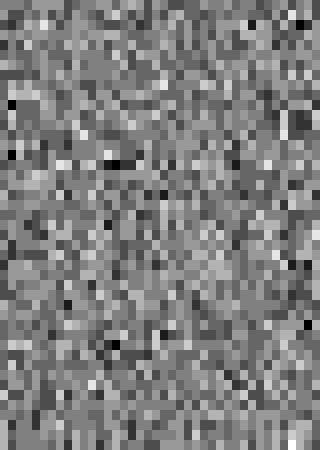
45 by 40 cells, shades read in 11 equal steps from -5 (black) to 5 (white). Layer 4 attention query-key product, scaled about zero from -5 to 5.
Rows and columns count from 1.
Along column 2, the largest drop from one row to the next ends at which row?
11
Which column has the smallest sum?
30
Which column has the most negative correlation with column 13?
37
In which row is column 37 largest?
45
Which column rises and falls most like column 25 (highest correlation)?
35
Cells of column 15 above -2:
37
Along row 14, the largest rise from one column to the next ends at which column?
36
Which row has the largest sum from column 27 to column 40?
26
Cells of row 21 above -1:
30
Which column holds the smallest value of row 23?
14
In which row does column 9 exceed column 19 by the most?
33
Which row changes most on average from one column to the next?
17
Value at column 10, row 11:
1
